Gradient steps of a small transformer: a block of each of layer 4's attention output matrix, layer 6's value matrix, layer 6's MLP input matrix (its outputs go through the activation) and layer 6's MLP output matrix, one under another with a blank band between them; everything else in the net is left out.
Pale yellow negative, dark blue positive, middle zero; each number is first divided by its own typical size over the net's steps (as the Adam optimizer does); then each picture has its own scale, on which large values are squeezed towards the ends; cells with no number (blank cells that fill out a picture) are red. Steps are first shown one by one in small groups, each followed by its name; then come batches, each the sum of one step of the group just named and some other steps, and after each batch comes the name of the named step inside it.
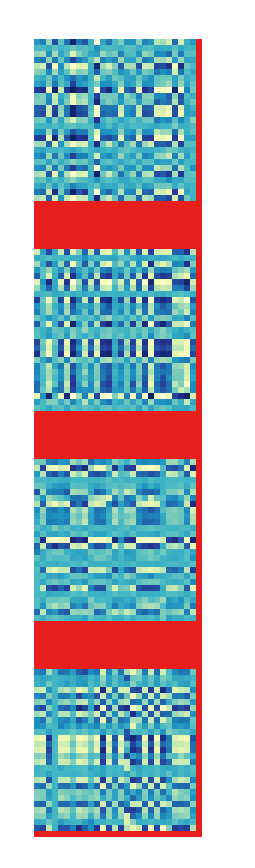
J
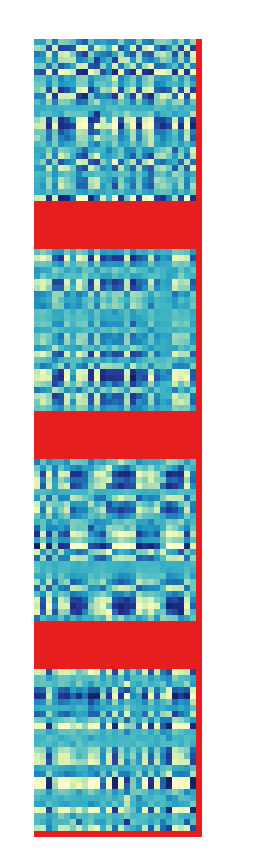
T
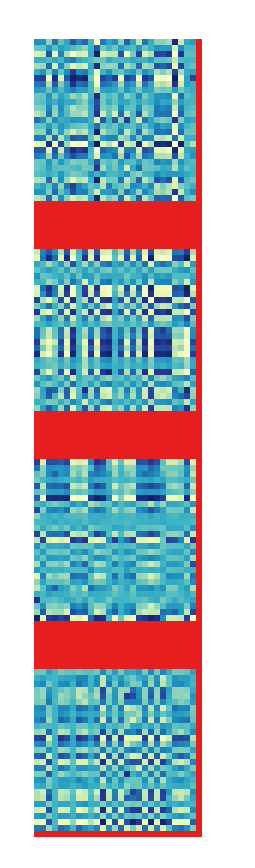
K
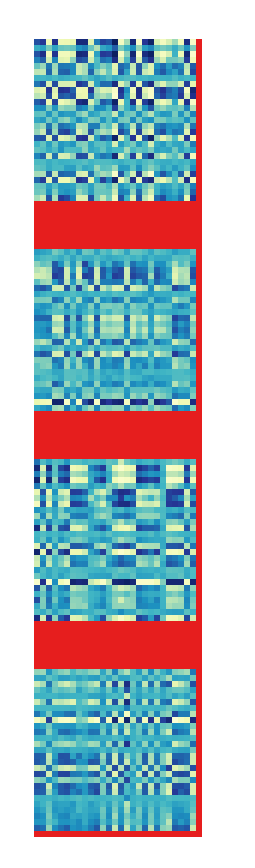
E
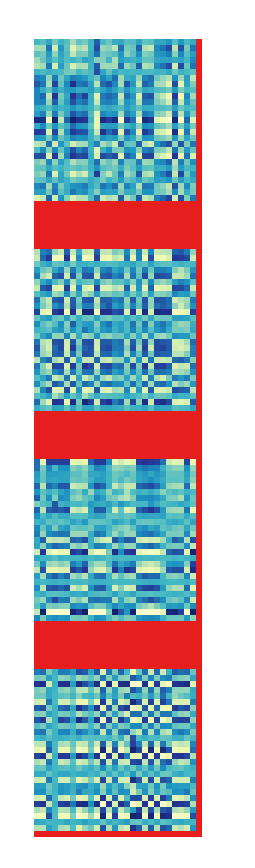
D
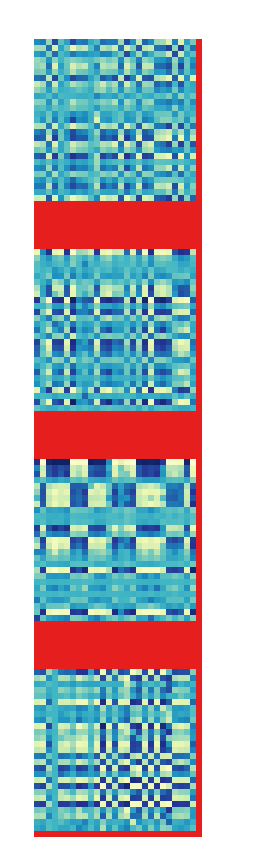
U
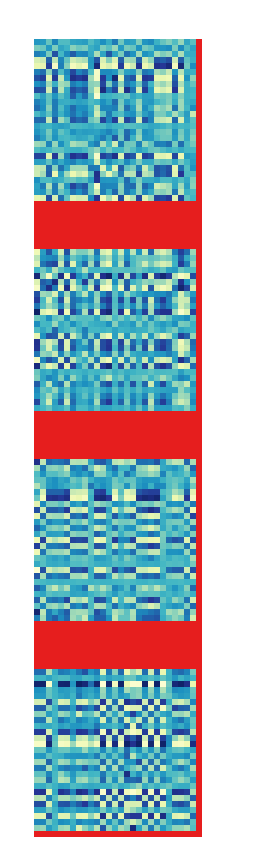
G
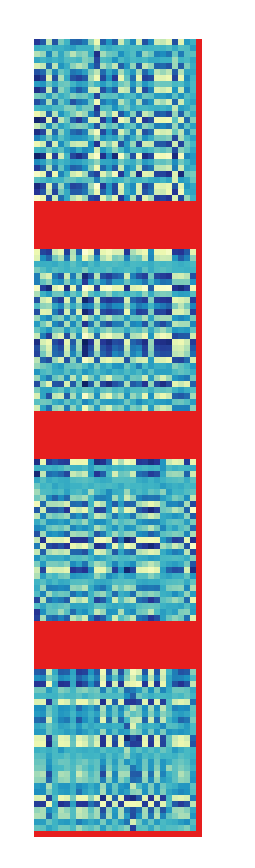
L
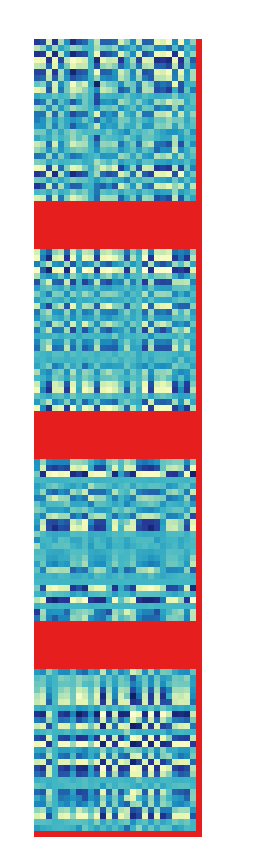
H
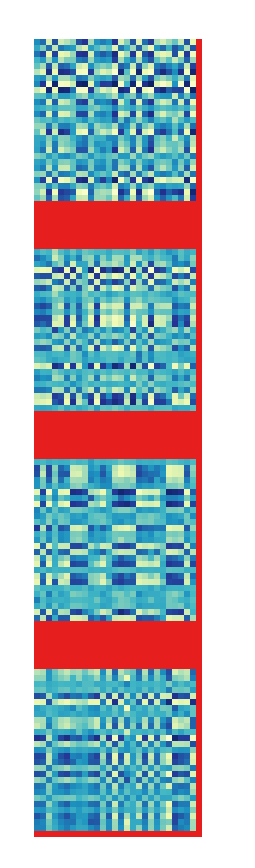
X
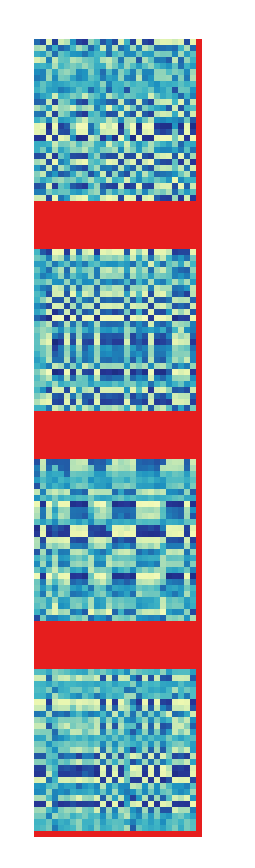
U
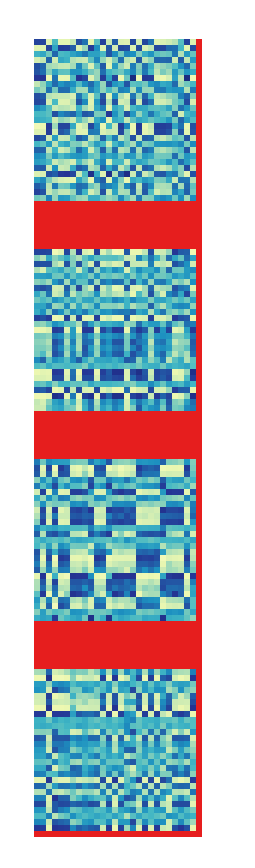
X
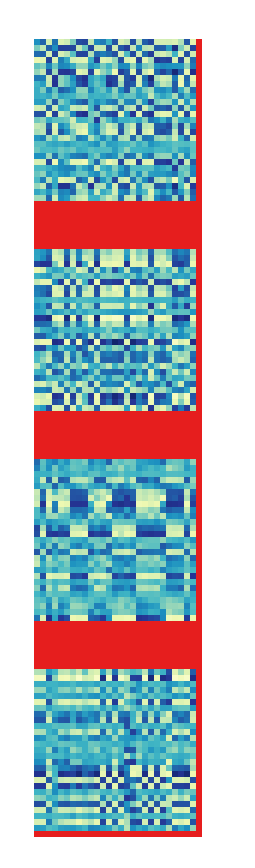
X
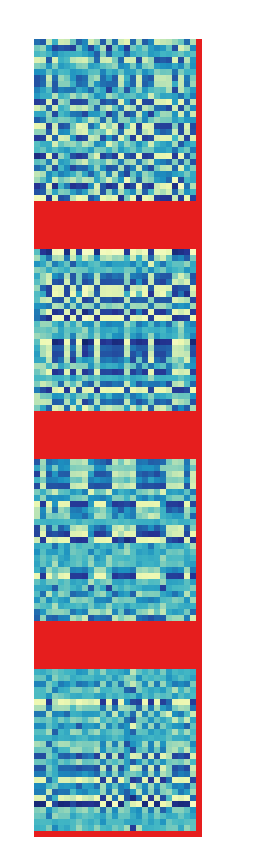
L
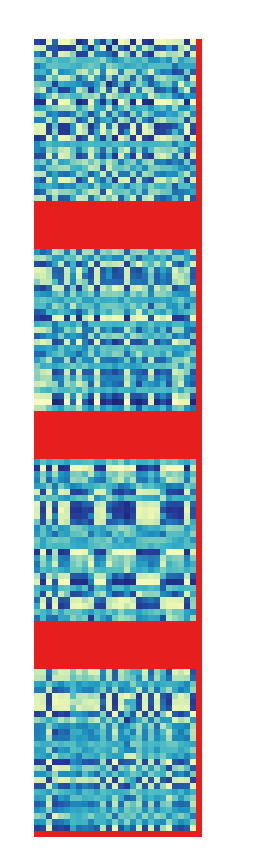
E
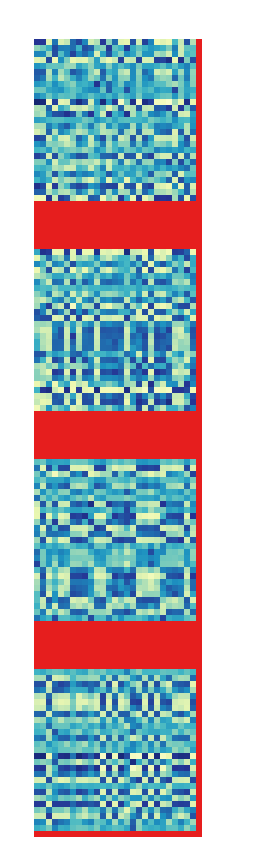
H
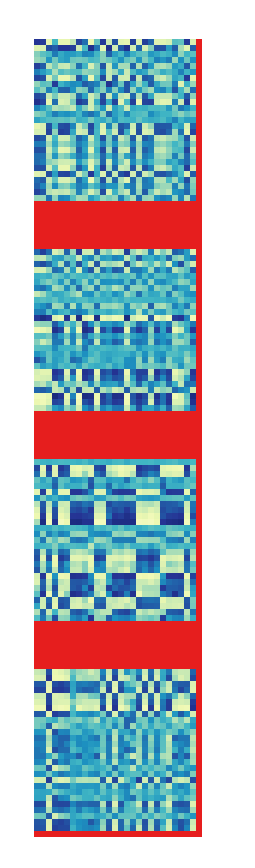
X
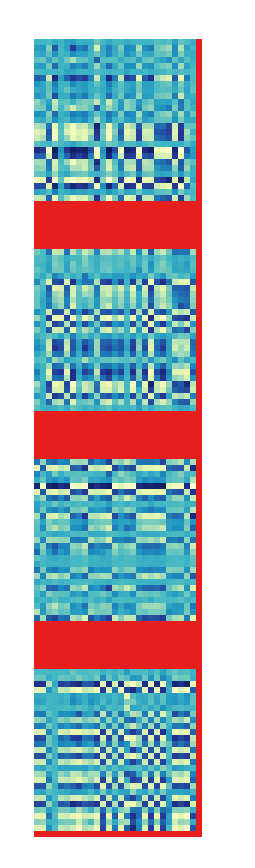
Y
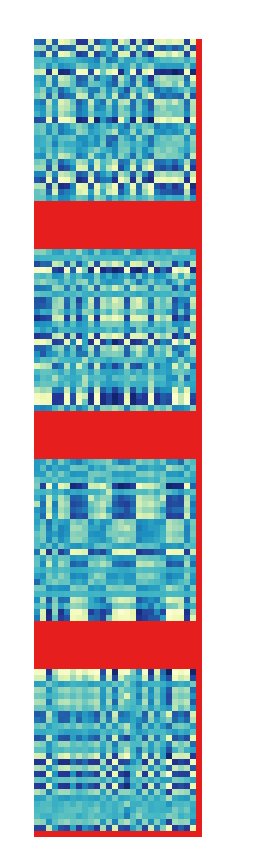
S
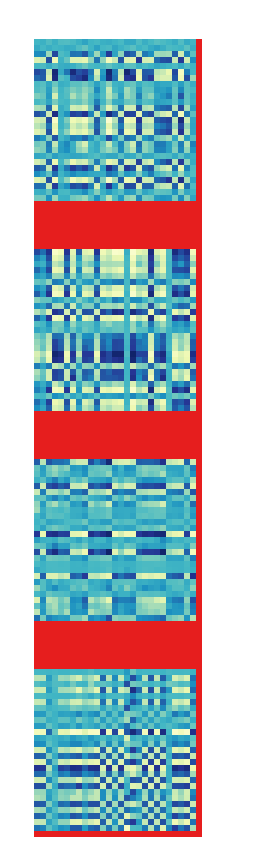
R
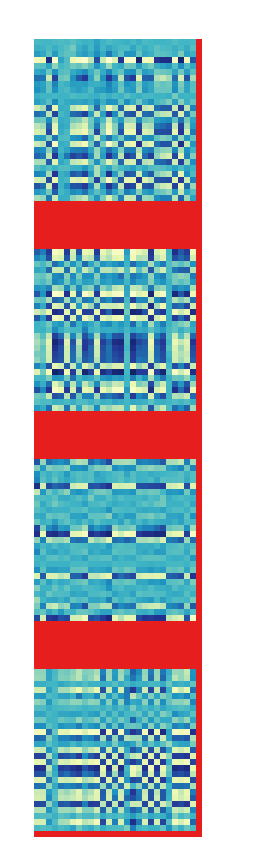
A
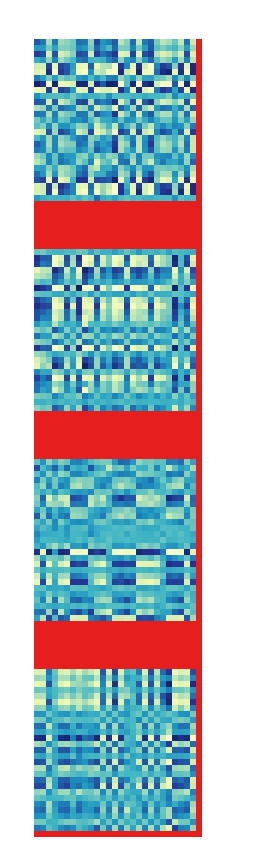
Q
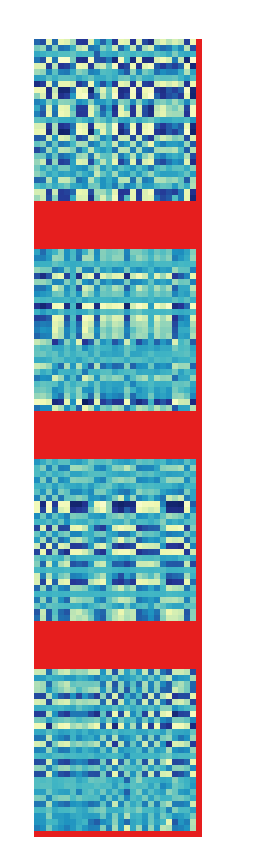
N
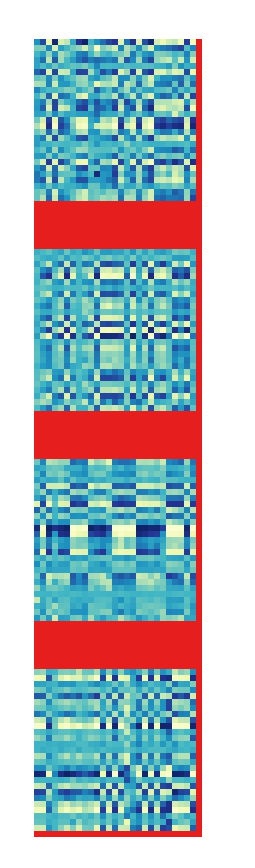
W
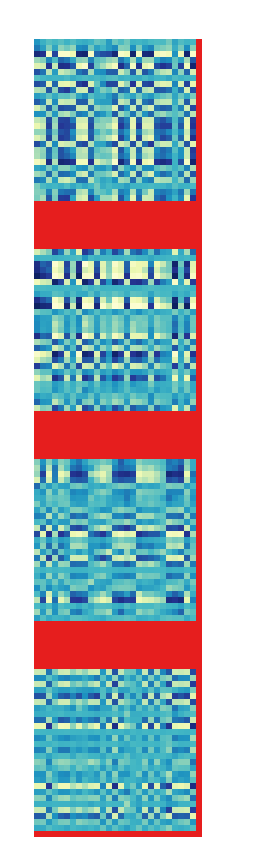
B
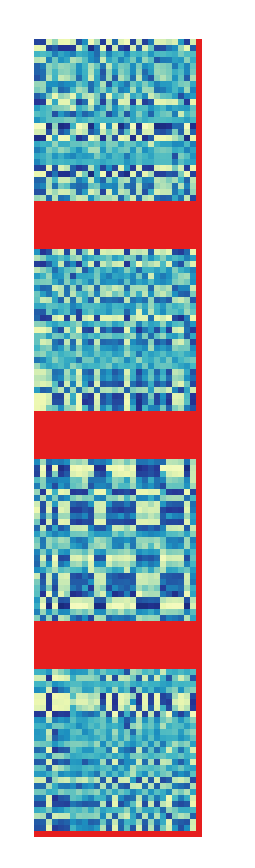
N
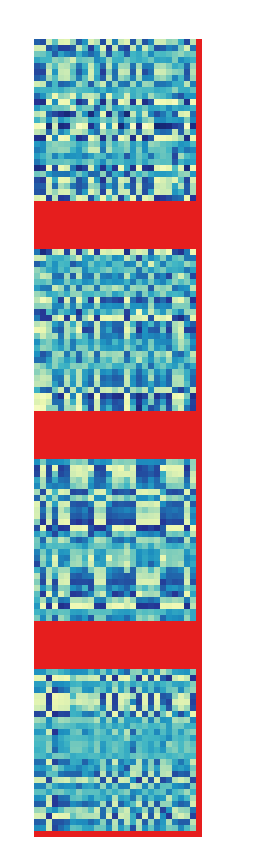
W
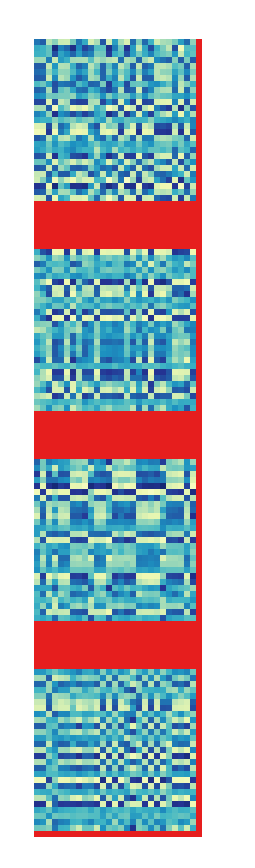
Y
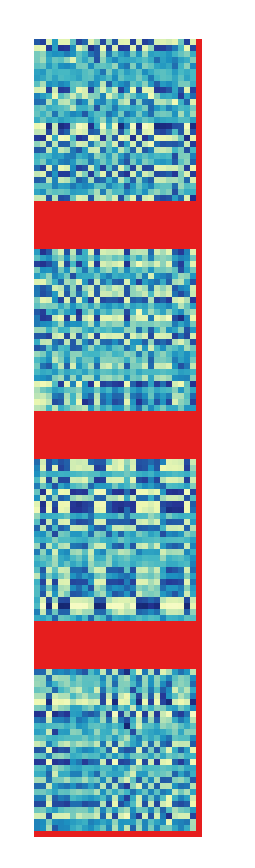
N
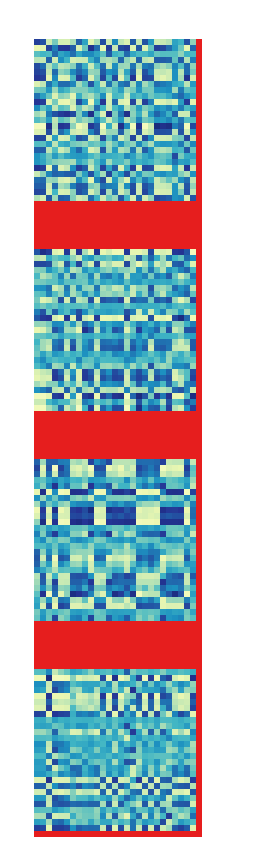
R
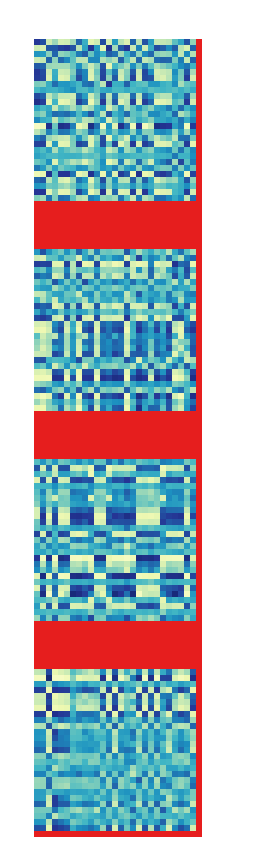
B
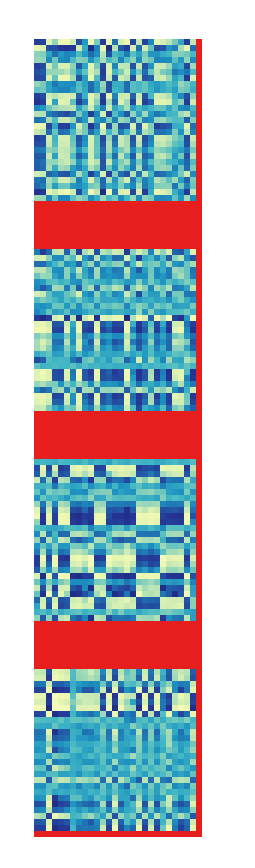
S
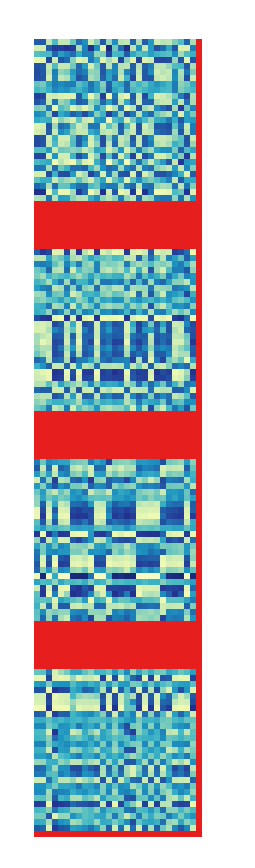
R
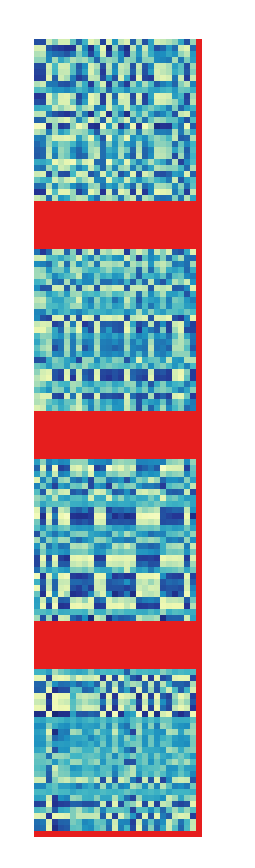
Y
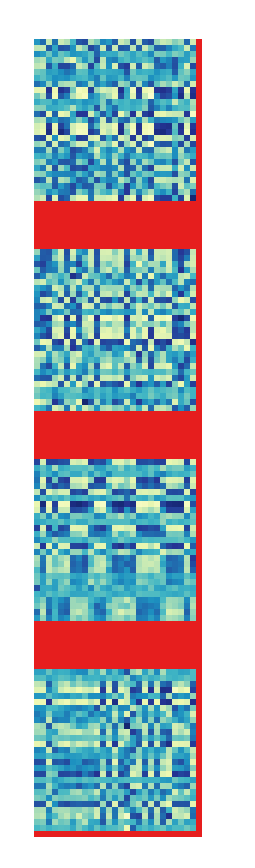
N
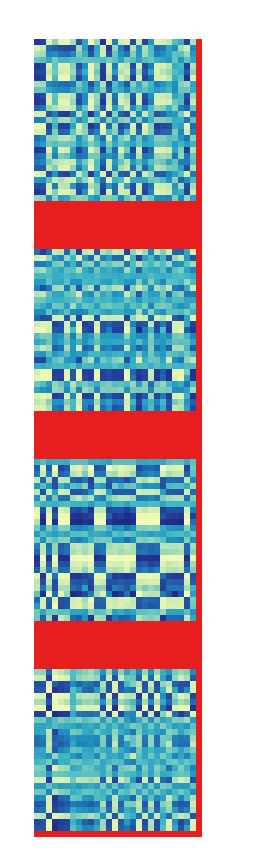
Y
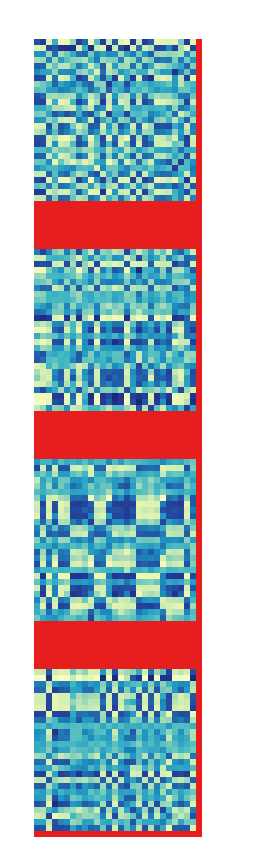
S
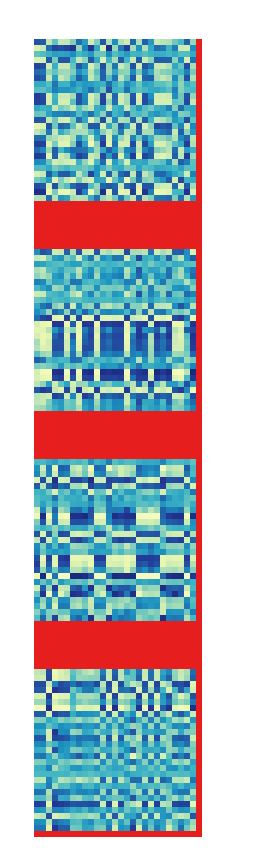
Y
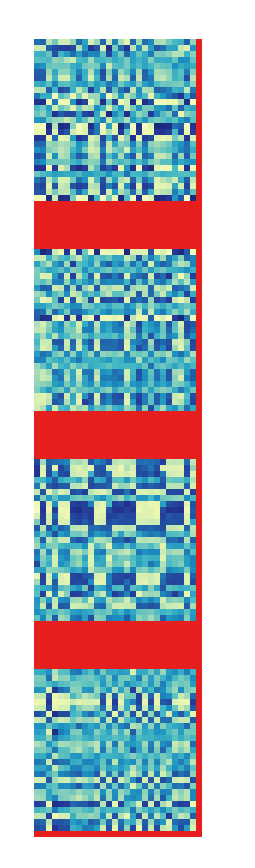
N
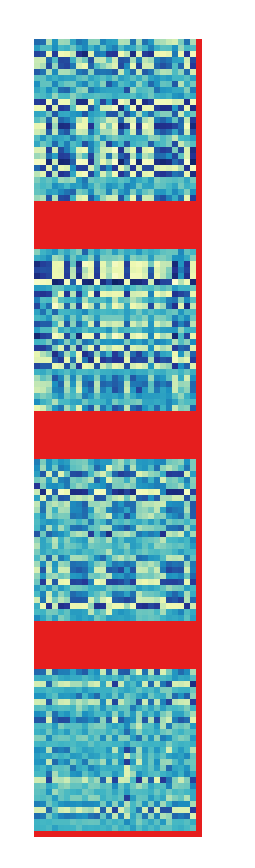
B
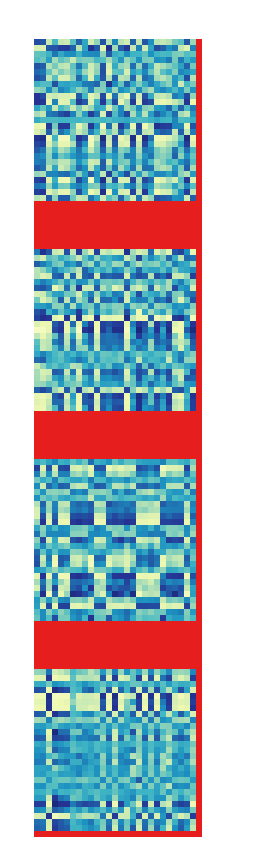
Q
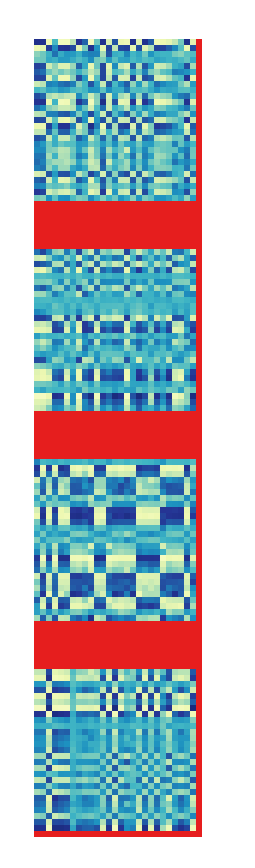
S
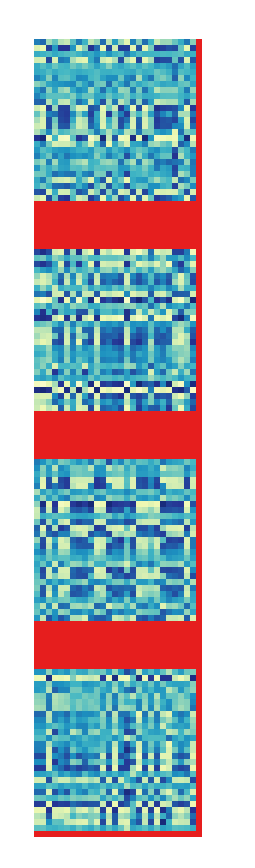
A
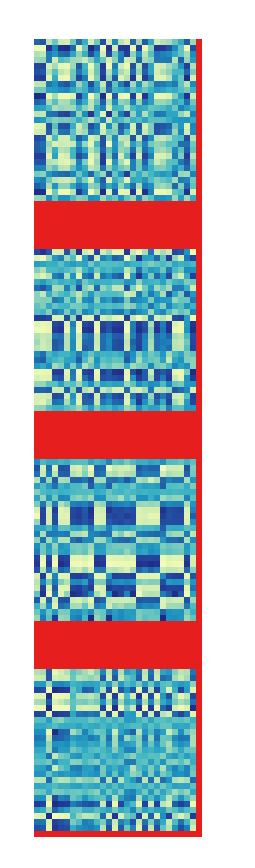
A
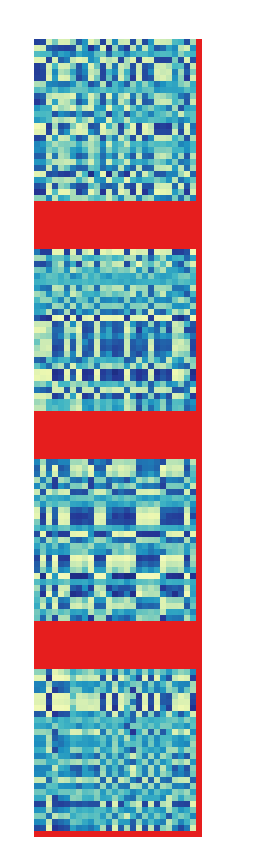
R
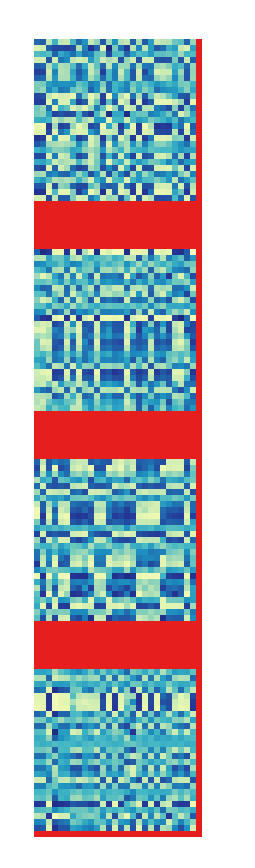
R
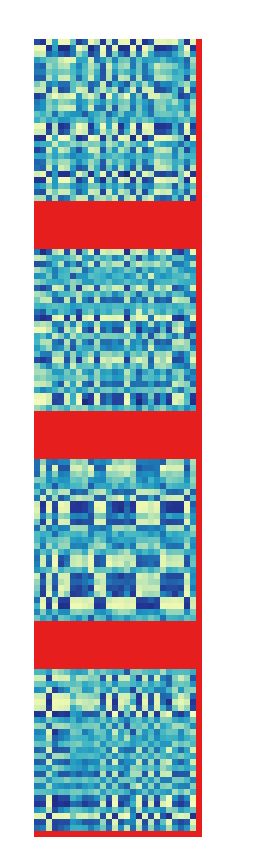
N
